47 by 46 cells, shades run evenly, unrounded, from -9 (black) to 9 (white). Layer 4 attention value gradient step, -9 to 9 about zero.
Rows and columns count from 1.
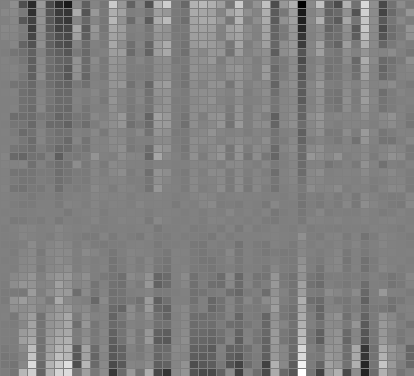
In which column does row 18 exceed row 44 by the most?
41
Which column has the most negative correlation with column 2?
44
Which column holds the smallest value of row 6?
34
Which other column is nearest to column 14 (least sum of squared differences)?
33
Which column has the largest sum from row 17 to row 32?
18
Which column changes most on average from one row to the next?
26
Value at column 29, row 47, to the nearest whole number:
-1
